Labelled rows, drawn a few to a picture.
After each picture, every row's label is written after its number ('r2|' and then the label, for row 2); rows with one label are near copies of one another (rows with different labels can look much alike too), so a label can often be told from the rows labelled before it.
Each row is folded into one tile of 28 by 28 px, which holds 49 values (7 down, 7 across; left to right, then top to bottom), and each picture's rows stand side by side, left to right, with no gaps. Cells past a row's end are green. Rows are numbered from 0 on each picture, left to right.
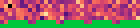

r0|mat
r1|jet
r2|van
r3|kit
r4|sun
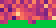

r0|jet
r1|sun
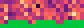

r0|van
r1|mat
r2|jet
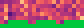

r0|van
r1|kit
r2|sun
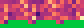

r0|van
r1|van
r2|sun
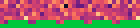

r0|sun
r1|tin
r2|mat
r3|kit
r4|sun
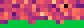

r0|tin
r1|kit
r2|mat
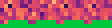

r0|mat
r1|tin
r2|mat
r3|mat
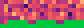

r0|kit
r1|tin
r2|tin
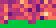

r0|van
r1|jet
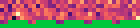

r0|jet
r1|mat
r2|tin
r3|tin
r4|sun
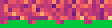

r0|kit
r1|kit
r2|sun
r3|sun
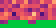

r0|tin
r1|tin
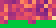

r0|van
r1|sun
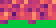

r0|tin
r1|tin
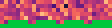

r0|sun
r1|kit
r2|mat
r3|van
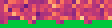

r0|kit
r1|van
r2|sun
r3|sun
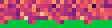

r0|sun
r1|kit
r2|sun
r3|mat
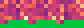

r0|sun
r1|sun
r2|van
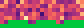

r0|sun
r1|tin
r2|van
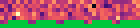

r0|jet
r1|tin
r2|tin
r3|mat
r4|van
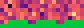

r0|mat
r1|tin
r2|jet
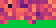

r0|mat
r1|van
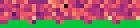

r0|tin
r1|van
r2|mat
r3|sun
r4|sun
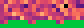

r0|kit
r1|kit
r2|mat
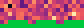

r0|mat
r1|sun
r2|jet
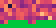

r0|mat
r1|kit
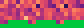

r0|sun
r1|mat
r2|mat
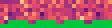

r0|van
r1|tin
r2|sun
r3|tin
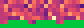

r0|kit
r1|sun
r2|kit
